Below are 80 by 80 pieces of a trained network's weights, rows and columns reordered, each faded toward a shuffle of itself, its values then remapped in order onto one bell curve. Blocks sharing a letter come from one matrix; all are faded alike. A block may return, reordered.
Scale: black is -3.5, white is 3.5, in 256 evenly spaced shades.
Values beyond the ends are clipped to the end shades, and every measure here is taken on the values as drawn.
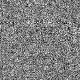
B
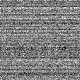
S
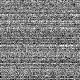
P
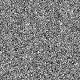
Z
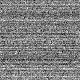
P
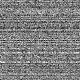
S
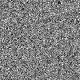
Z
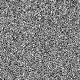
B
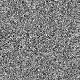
Z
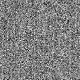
B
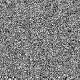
B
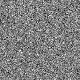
B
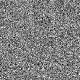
Z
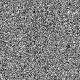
B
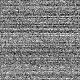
P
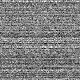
S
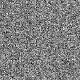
B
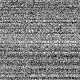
S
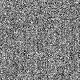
Z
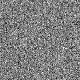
Z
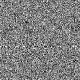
B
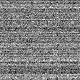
S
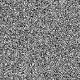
B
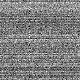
S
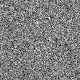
Z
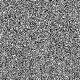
Z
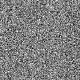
B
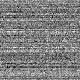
S
